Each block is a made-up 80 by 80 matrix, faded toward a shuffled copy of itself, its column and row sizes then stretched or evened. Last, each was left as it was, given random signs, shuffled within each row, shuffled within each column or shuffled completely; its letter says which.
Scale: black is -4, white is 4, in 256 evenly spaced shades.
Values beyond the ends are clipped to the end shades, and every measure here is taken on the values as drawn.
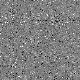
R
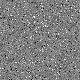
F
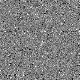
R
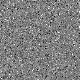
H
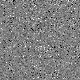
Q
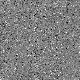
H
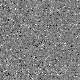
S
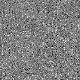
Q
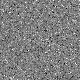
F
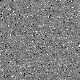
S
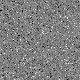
F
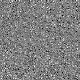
Q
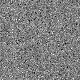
F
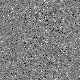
H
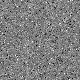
F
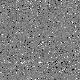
R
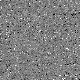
R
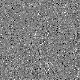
Q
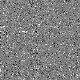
R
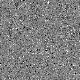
R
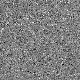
S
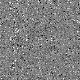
R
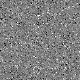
R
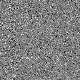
H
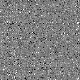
Q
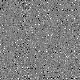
Q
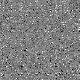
Q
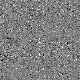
R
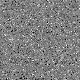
S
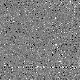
Q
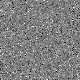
H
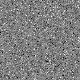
H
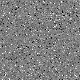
S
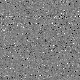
S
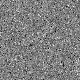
F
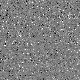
S
